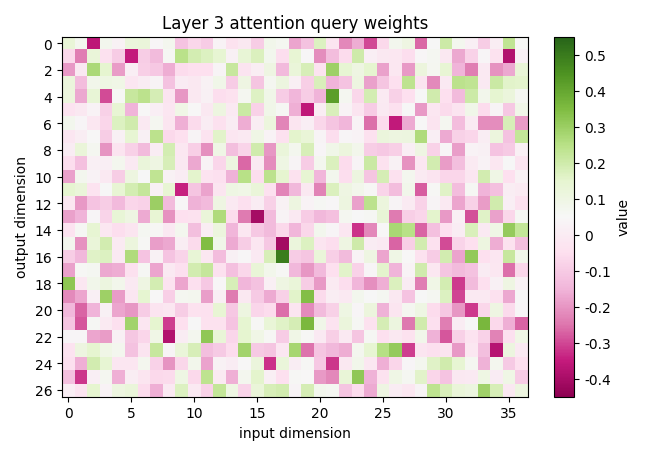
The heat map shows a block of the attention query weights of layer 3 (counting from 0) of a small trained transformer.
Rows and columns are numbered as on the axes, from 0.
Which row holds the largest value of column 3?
19
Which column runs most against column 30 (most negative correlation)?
11
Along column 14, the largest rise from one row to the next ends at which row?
10
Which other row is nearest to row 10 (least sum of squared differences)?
7
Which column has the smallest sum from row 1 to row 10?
31
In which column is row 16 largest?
17
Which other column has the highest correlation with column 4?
0
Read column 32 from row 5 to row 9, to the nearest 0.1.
0.1 0 -0.1 0 0
